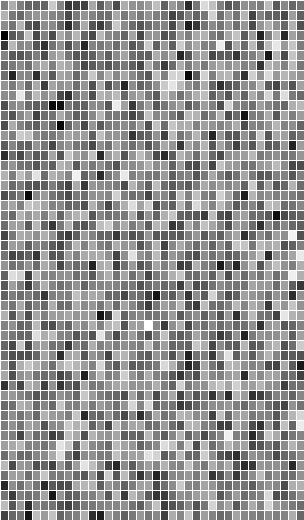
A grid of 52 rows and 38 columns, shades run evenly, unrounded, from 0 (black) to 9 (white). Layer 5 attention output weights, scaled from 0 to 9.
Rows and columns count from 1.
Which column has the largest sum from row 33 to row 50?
19
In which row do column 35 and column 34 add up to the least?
22
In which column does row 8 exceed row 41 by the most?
23
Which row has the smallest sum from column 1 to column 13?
11
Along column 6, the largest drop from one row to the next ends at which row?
49
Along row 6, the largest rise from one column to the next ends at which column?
35
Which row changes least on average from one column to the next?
29
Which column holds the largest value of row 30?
27
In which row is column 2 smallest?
8
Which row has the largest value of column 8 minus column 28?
46
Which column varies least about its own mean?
18
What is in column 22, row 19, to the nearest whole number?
3
